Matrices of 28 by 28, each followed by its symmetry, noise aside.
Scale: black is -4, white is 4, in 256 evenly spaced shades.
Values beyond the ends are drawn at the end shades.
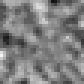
antisymmetric.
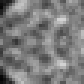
mirrored top to bottom.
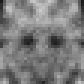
mirrored left to right.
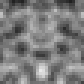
mirrored left to right.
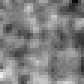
antisymmetric.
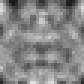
mirrored left to right.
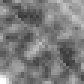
symmetric across the other diagonal.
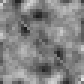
same after a half turn.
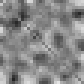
symmetric.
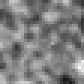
antisymmetric.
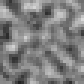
antisymmetric.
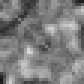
symmetric.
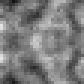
mirrored top to bottom.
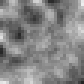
symmetric.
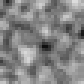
no symmetry.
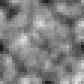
symmetric.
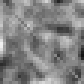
no symmetry.
